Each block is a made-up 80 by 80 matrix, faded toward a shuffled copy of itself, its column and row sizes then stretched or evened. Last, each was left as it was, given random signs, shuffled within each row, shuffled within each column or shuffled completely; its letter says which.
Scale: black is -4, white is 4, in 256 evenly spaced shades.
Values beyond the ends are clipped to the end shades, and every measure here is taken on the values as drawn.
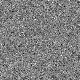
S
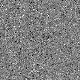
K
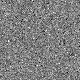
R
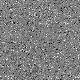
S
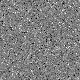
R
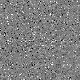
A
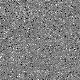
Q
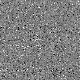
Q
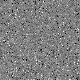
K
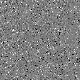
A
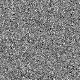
K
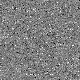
S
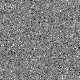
K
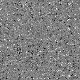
Q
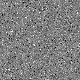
K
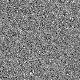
K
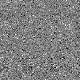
A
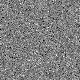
R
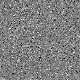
A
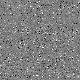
Q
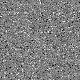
S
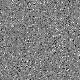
K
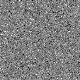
S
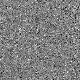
K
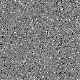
Q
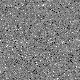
S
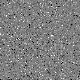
Q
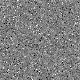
K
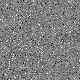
R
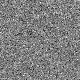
R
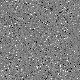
K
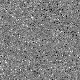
S
